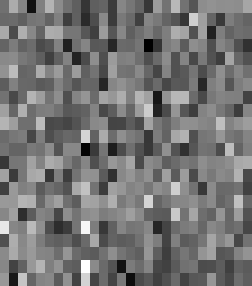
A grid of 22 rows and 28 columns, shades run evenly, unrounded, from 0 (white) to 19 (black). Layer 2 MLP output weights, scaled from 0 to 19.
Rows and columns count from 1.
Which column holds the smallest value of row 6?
2
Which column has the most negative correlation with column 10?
26
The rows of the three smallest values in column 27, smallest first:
16, 14, 13
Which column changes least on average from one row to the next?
15
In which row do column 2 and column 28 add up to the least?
1
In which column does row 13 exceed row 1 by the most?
20
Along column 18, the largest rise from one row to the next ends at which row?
8
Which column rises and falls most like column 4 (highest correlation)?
17
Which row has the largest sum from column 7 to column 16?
12
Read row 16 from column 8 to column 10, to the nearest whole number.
11 12 7
